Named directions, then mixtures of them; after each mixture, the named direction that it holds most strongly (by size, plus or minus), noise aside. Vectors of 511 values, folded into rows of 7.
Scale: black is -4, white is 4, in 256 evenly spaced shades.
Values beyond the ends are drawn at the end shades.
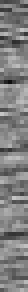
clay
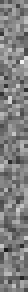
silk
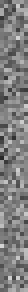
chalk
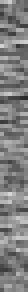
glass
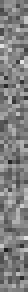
silk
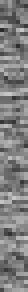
glass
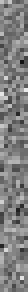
silk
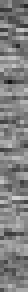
clay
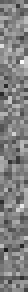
silk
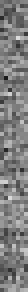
chalk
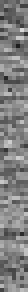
clay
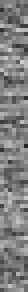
glass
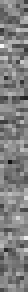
glass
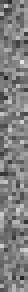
chalk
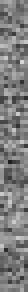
glass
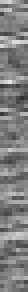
clay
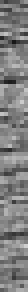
clay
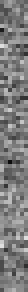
glass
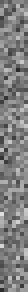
chalk
